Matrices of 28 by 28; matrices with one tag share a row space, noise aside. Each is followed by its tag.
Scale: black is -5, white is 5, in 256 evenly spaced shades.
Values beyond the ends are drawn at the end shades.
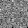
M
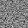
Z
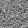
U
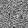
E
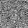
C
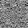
C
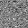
E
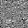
M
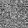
C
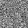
U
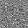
Z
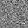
Z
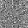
Z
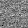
U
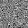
E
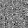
Z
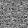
M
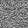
M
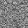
Z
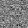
U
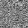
E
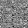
M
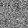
E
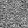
U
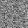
Z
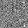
Z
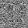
U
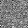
M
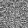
U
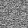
U
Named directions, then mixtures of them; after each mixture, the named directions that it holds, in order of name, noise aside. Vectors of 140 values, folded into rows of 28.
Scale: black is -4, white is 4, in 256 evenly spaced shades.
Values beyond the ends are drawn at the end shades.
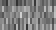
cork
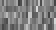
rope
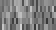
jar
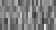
jar, rope.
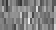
cork, rope.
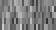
jar.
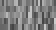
jar, rope.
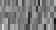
rope.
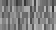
cork, jar.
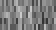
jar, rope.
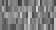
cork, rope.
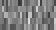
cork, rope.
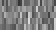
cork, rope.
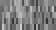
jar.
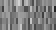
cork, jar.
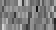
jar, rope.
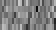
jar, rope.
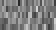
rope.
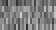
cork.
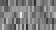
cork, jar.
